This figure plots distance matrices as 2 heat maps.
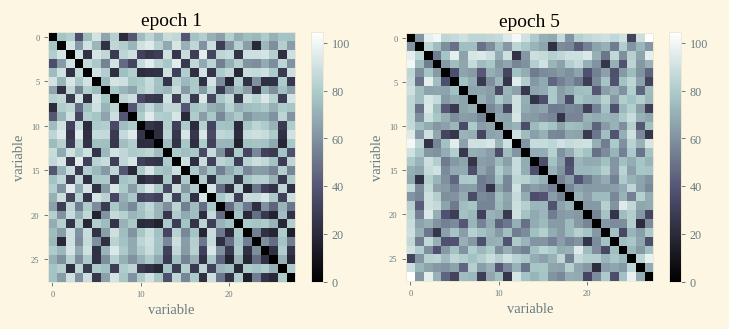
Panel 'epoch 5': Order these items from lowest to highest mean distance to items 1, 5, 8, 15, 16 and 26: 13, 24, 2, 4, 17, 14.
4, 17, 14, 13, 24, 2
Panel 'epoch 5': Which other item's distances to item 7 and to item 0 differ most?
14
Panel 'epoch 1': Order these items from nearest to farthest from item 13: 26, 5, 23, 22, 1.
5, 22, 23, 1, 26
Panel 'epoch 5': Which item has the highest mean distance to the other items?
0
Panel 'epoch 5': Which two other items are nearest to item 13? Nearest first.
6, 10
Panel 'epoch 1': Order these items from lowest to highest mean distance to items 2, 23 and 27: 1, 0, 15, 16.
1, 16, 15, 0
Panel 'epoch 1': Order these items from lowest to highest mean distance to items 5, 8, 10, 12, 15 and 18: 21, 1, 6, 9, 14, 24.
21, 14, 9, 24, 6, 1
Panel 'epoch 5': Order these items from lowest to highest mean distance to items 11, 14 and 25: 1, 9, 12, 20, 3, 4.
4, 20, 1, 9, 3, 12
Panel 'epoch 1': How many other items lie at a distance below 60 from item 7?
10
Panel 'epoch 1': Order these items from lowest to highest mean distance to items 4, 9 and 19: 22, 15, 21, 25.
15, 21, 25, 22
